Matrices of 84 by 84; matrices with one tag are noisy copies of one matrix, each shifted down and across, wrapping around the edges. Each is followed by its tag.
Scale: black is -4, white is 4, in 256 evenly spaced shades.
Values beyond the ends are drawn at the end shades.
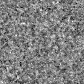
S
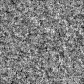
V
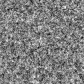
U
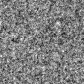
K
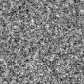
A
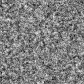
S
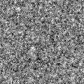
K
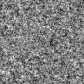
V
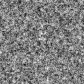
U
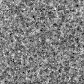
A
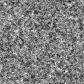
S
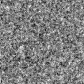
K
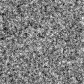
K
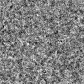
S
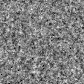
U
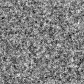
U
